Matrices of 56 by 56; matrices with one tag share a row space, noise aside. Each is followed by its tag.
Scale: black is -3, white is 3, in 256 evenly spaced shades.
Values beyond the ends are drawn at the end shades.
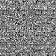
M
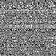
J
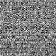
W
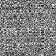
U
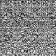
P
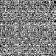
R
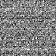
U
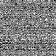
R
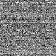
W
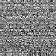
P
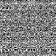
R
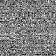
M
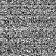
P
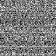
J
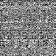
R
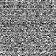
R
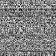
M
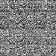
M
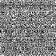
J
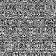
J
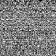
U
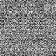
J
